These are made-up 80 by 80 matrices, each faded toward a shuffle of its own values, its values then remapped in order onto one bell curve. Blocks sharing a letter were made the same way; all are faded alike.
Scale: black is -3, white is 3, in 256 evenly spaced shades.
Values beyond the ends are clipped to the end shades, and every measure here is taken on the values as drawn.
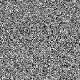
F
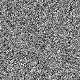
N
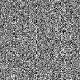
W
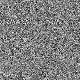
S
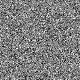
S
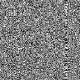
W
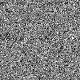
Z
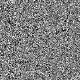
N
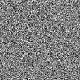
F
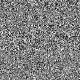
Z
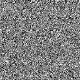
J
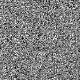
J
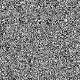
J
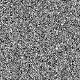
N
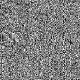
W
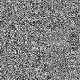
F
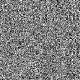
F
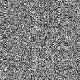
W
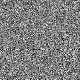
S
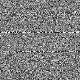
Z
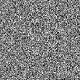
F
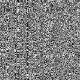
W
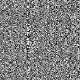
W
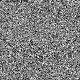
S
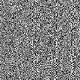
W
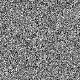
N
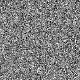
N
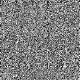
J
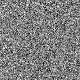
S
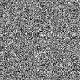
F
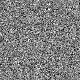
S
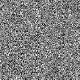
W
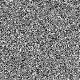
S
